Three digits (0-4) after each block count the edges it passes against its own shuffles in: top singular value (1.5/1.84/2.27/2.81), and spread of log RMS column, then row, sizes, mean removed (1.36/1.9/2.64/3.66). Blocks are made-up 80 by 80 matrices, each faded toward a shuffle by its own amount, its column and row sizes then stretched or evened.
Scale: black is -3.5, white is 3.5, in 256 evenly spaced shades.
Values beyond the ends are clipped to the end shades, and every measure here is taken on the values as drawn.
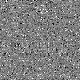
2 0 1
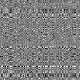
4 2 3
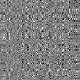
3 3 2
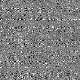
1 1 3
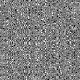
3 2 0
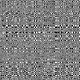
4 2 4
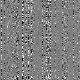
2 4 1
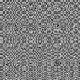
4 0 2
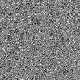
1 0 1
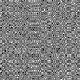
4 1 1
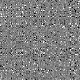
3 2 2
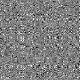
3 1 2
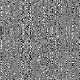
3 3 0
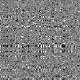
3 2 3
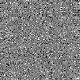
2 1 1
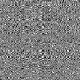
3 1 3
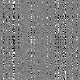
3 4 1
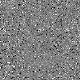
1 2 1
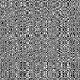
4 3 1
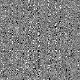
1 3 1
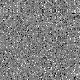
2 1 0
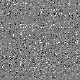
1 2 2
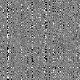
3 3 2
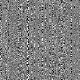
2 4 0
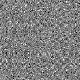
2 1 0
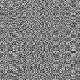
3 1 2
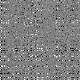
3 2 3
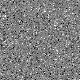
1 1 0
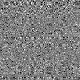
3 0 2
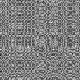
4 1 1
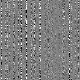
3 4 0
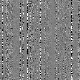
2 4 0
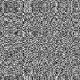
3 2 0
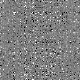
0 3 2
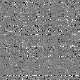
1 2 3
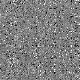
1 2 1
